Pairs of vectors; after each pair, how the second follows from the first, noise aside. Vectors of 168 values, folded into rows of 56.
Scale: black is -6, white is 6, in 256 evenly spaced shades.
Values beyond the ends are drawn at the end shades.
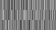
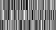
scaled up.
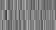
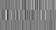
negated, partly zeroed.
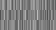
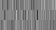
negated, partly zeroed.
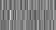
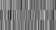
sign-scrambled.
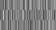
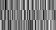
scaled up.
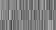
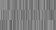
shrunk.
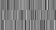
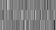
negated, partly zeroed.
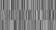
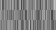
shuffled.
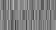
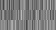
sign-scrambled.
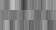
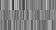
sign-scrambled.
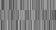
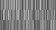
wrapped around, negated.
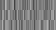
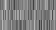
sign-scrambled.
